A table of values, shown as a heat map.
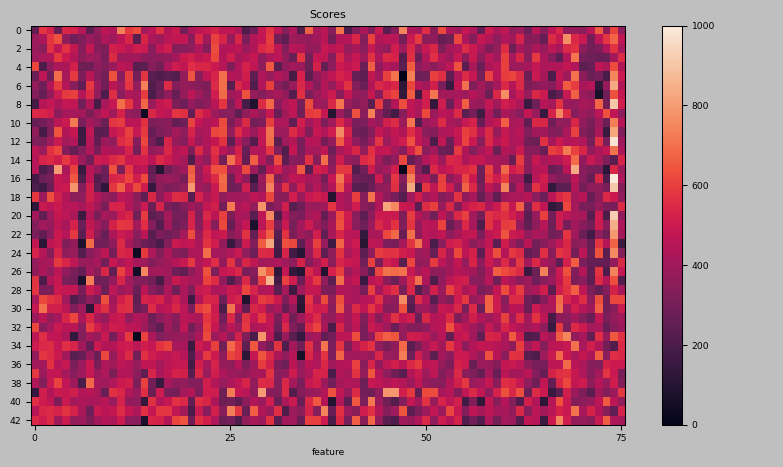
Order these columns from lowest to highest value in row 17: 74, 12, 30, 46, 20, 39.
12, 46, 39, 30, 20, 74
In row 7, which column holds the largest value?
60
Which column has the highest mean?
74
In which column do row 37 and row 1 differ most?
14
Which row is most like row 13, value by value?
1
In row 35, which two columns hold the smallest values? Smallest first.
34, 27
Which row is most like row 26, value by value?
24
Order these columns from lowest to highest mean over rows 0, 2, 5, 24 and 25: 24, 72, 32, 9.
9, 32, 72, 24
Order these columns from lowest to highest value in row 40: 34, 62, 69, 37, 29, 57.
57, 62, 34, 69, 29, 37
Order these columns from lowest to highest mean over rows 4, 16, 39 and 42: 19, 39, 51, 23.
51, 19, 23, 39
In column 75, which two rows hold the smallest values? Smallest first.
23, 27
